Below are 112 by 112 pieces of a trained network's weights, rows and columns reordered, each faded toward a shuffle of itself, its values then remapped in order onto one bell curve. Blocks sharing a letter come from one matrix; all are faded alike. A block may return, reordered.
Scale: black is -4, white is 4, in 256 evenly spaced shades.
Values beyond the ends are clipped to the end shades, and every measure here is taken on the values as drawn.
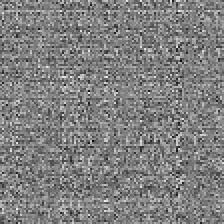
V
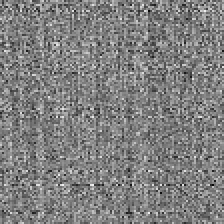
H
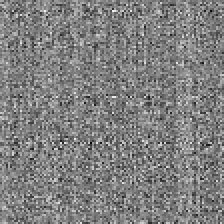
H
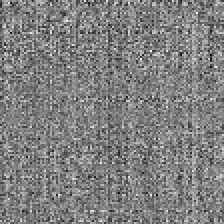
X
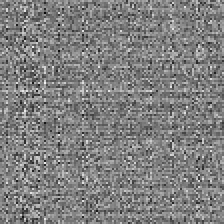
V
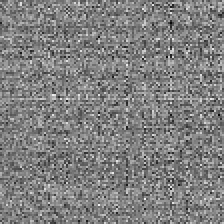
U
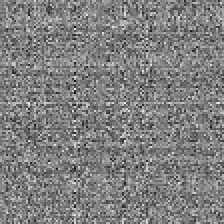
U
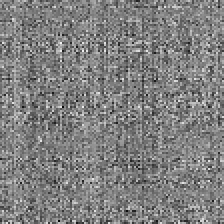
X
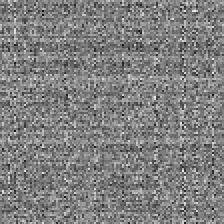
V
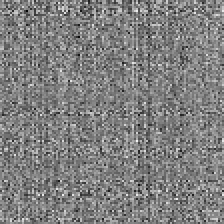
X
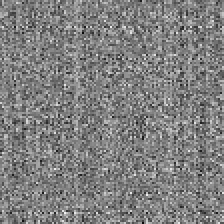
H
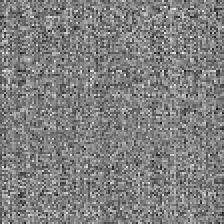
H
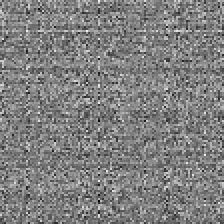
U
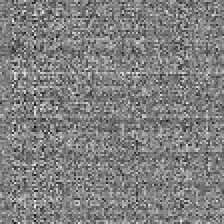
U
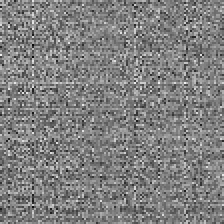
U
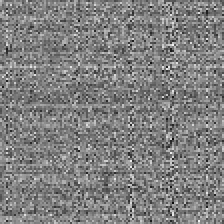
V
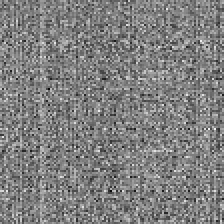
X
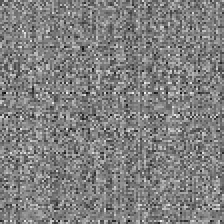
H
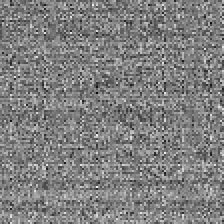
V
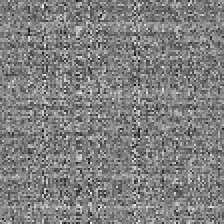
V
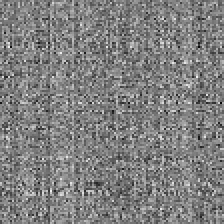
X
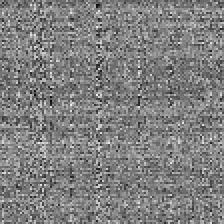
V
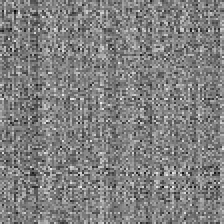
X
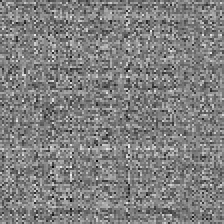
V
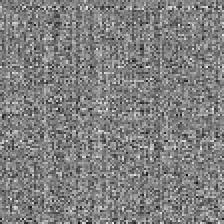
H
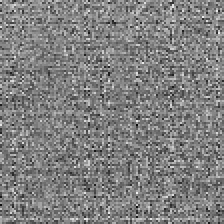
V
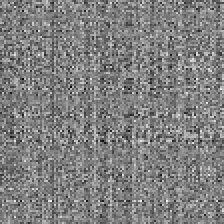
X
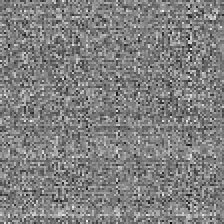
U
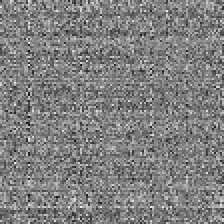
U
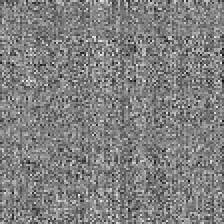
H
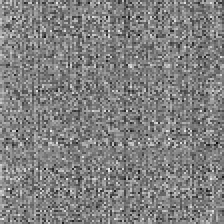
X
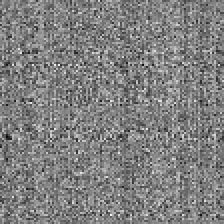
H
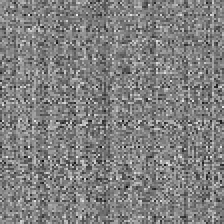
X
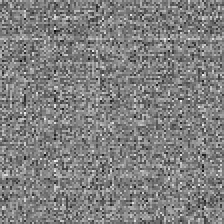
U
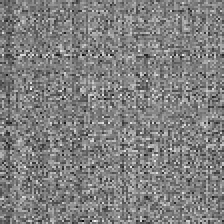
X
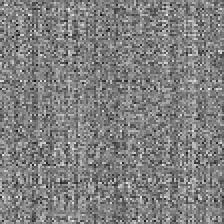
X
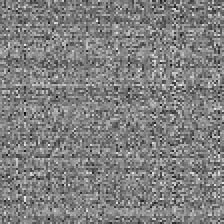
V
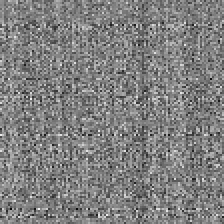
X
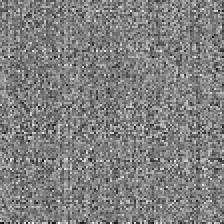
H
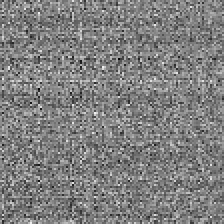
U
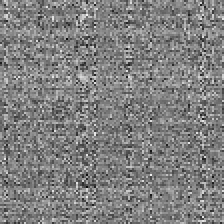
V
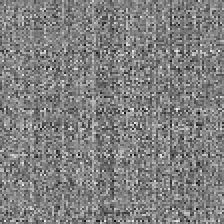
X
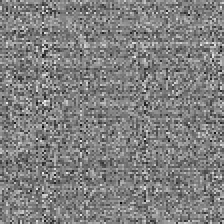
U
